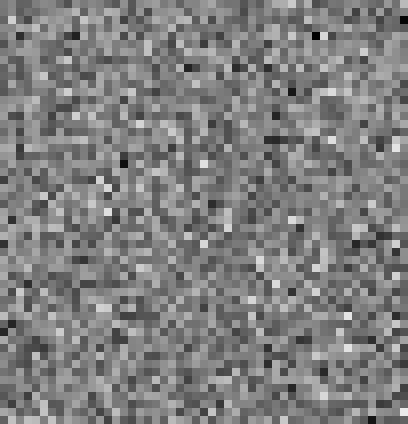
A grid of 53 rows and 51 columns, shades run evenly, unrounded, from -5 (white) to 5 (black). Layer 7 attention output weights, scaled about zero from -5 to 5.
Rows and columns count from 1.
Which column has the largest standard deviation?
50
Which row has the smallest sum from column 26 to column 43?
48
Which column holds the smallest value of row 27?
14
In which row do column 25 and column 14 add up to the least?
24
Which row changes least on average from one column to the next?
1
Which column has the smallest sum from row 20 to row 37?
18
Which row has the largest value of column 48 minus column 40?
30
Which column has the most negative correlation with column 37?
42
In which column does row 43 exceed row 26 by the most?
47
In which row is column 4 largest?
36
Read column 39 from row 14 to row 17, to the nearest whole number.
-1 0 -1 -2
